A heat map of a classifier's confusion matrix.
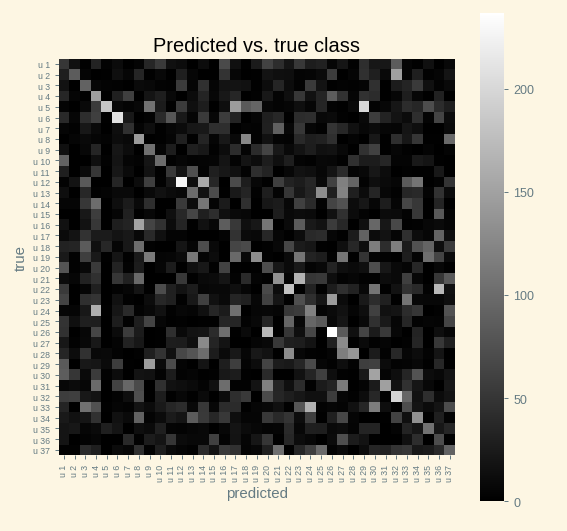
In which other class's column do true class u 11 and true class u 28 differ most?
u 22
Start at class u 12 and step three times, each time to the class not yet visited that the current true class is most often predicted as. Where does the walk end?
u 26
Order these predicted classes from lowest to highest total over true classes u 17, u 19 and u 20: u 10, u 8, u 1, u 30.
u 10, u 8, u 30, u 1
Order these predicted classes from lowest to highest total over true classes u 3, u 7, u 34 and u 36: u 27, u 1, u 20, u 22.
u 1, u 22, u 20, u 27
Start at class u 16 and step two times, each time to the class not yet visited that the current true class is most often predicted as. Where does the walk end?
u 18
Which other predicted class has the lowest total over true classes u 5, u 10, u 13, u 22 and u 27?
u 2
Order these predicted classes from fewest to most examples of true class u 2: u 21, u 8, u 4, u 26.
u 4, u 21, u 8, u 26
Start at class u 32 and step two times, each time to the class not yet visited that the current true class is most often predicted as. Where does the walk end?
u 24
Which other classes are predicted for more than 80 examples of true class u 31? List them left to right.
u 4, u 7, u 16, u 20, u 27
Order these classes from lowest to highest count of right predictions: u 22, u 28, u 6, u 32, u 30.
u 28, u 30, u 22, u 32, u 6
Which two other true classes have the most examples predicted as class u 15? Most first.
u 13, u 36
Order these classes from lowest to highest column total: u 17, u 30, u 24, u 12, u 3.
u 12, u 3, u 17, u 24, u 30
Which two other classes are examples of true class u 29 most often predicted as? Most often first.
u 9, u 1
